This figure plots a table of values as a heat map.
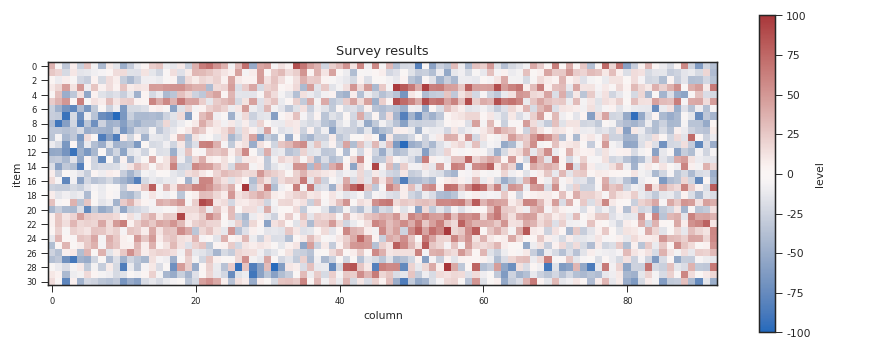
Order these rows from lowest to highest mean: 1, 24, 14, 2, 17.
2, 1, 14, 24, 17
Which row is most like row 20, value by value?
9
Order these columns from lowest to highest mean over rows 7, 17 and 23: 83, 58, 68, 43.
83, 68, 58, 43
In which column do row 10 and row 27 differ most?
89
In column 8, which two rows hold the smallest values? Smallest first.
7, 10
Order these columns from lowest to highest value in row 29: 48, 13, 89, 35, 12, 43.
48, 12, 13, 89, 35, 43
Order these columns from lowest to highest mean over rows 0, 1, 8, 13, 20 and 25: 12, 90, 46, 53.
90, 53, 12, 46
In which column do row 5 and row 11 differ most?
49
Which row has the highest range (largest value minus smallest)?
28
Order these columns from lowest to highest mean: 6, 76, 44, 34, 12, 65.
12, 6, 76, 44, 65, 34
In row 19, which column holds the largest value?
21
